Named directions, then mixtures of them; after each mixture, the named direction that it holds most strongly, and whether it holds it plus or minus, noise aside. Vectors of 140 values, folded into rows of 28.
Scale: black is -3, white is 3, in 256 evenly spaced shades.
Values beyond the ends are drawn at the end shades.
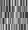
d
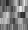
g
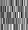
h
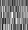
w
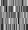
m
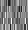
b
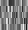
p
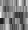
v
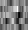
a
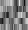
g, minus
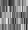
p, plus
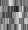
a, minus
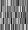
b, minus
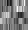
g, plus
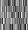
h, minus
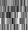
a, minus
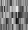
a, plus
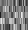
v, minus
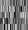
d, minus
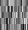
p, minus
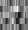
a, plus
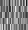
d, plus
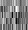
w, minus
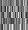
h, plus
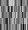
p, minus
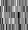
m, plus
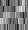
g, plus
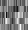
a, minus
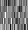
b, plus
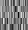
d, minus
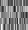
m, minus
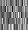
h, plus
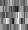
a, minus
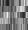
g, plus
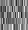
h, plus
